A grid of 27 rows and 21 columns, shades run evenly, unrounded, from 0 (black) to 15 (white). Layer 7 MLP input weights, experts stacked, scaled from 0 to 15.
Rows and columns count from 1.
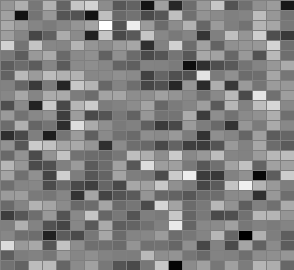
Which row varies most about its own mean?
18
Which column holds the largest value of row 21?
12
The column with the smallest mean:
15
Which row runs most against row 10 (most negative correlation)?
6
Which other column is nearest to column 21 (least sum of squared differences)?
9
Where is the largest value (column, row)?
8, 3
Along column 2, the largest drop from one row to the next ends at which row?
2
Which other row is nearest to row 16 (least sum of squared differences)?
26
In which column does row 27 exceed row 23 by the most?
4
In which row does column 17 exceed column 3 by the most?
11
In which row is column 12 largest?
21
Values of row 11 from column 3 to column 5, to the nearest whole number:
2 12 4
